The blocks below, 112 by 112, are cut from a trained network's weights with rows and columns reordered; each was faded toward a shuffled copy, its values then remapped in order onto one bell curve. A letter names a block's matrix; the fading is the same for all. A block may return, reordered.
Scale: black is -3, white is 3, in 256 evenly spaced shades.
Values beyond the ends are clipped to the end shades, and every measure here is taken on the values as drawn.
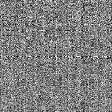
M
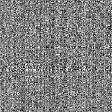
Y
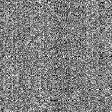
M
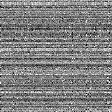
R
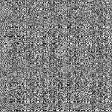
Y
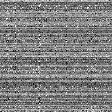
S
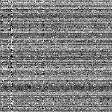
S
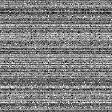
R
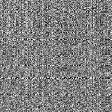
Y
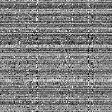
S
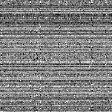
R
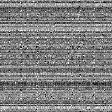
R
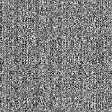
Y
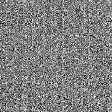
M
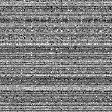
R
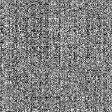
Y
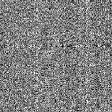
M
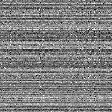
R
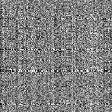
Y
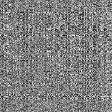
Y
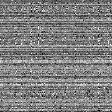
S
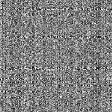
Y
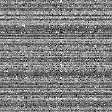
S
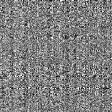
Y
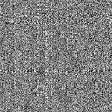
M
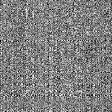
Y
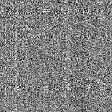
M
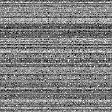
R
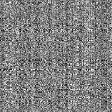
Y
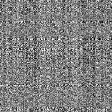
Y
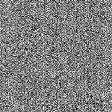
M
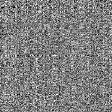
M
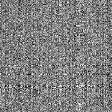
Y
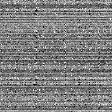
S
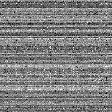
R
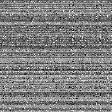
S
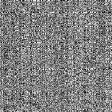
Y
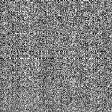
M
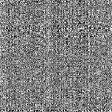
Y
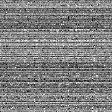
R
